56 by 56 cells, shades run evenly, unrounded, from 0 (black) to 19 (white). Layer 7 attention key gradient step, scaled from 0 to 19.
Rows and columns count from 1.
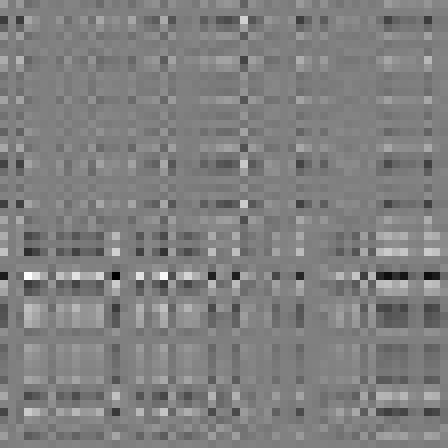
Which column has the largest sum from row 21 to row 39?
31
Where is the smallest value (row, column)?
35, 15
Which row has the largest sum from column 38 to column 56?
32
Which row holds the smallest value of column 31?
8
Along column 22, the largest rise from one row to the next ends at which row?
36
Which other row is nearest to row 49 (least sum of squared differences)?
42
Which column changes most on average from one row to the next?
54
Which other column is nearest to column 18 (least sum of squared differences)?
10
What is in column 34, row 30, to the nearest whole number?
9
